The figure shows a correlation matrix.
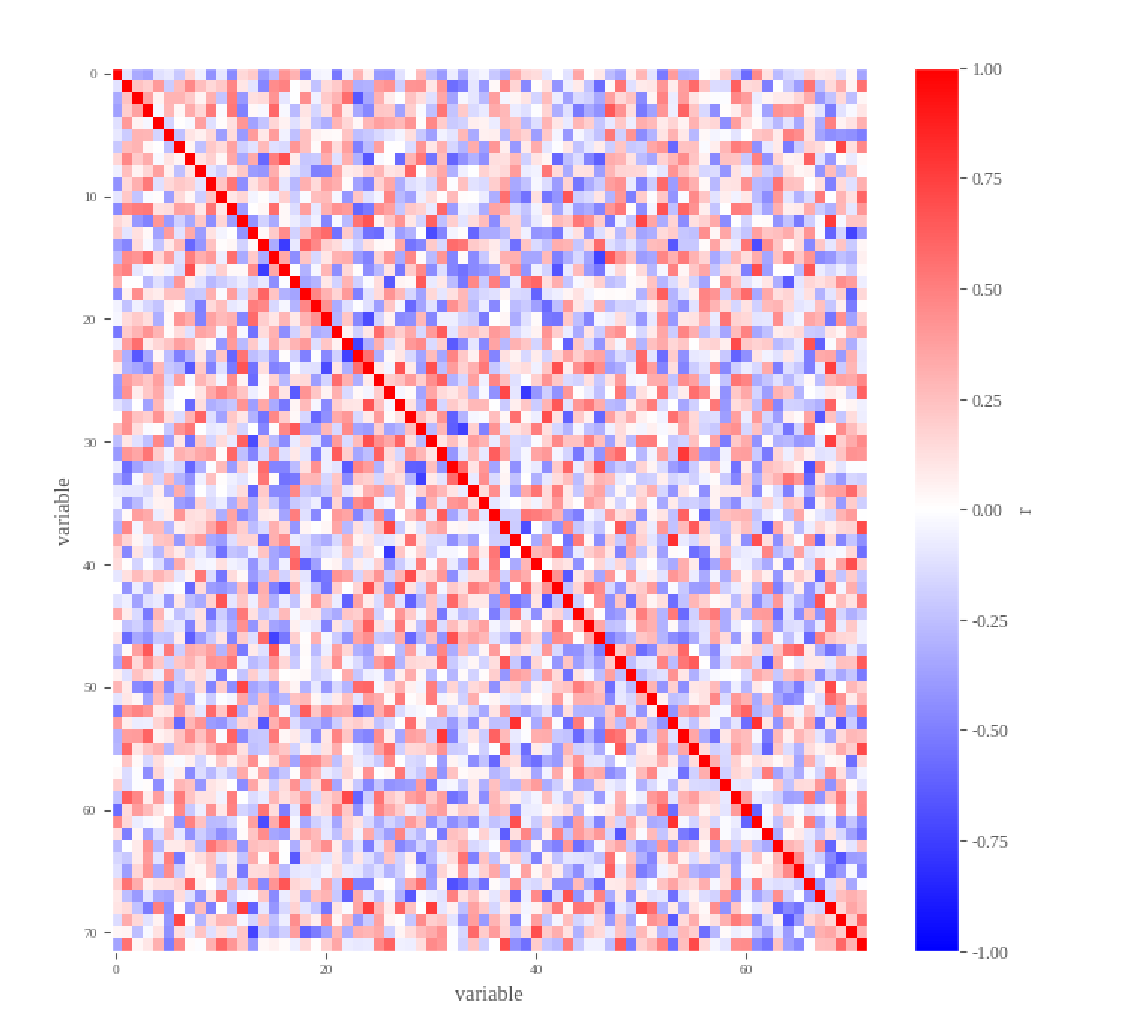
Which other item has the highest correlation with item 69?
6
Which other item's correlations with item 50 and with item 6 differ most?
23
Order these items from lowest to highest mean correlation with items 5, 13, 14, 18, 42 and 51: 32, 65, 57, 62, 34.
34, 65, 32, 57, 62
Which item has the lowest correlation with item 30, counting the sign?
13
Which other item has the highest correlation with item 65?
47
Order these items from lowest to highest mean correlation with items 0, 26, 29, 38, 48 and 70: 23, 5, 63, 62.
62, 5, 63, 23
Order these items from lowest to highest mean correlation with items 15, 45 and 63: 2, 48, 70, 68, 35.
68, 70, 35, 2, 48
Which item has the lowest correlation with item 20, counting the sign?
24
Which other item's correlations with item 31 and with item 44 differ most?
54
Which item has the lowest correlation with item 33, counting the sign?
29
